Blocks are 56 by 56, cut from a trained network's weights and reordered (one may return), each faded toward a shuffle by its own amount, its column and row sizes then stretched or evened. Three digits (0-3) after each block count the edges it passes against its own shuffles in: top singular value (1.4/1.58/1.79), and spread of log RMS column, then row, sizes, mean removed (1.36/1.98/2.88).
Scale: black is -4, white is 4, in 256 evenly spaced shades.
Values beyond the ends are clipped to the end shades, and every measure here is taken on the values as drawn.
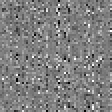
0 3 1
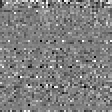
0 0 3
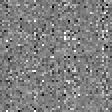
0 2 1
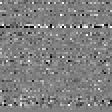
2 0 3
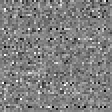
0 1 2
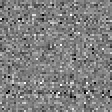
0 1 2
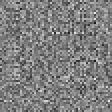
3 1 1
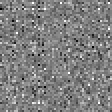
0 2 1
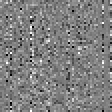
0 3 0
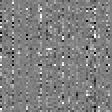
2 3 1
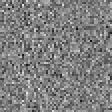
2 1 0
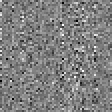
2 2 0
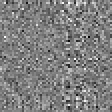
3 2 1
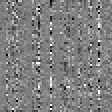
2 3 0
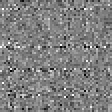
2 1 2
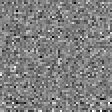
1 1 2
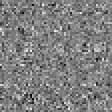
2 1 2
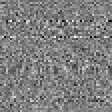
2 0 2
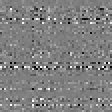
2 1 3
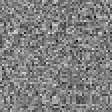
2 0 1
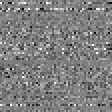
1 0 3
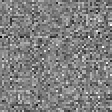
1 1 0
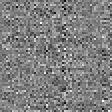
2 2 0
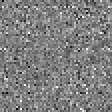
0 2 1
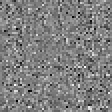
1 1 1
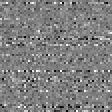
2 0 3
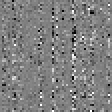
1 3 1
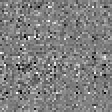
0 2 2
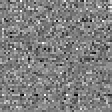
0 0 2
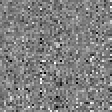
1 2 1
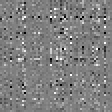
1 3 2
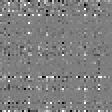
2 2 3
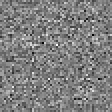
2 1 1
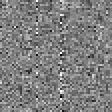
2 2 0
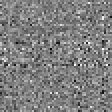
1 1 2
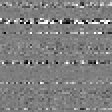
3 0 3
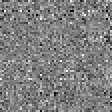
2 1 2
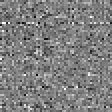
1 1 2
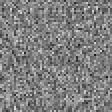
1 0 0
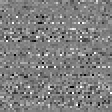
0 0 3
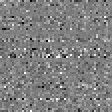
0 1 3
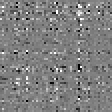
2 2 3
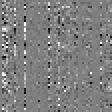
2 3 1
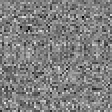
3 0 2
